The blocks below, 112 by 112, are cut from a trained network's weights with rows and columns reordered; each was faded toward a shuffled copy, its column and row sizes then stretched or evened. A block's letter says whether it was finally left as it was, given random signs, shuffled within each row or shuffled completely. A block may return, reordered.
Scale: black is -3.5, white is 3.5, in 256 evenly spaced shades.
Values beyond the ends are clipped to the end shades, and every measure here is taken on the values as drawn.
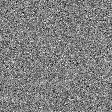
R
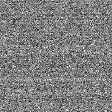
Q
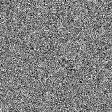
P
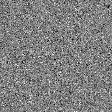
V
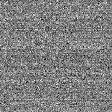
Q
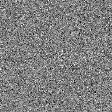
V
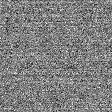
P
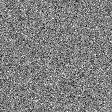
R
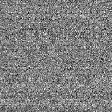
Q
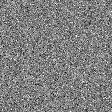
R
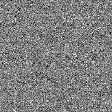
Q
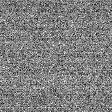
P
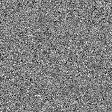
P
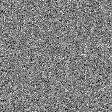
V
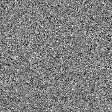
V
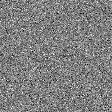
P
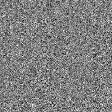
Q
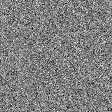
R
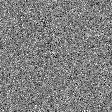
R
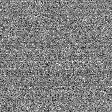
P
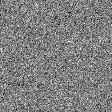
V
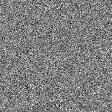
V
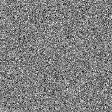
Q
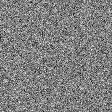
R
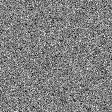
R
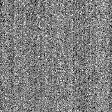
Q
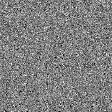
V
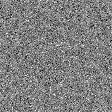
R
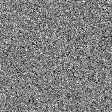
R
